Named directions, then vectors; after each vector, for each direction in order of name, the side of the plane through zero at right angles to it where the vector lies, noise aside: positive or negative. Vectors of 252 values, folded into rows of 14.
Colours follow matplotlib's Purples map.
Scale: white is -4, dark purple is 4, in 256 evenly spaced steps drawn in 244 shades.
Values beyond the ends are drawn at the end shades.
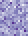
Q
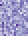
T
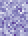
positive, positive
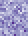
positive, positive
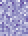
negative, positive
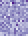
negative, positive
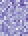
negative, positive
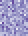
negative, positive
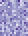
positive, negative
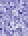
negative, negative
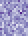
negative, negative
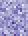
positive, positive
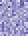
negative, positive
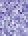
negative, negative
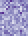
negative, negative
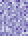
positive, negative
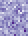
positive, positive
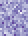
positive, positive
